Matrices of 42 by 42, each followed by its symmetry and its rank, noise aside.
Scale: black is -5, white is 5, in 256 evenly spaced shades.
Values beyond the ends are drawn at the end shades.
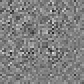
symmetric, rank six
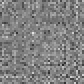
symmetric, rank six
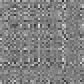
no symmetry, rank four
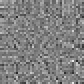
no symmetry, rank six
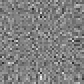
antisymmetric, rank six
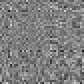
no symmetry, rank six
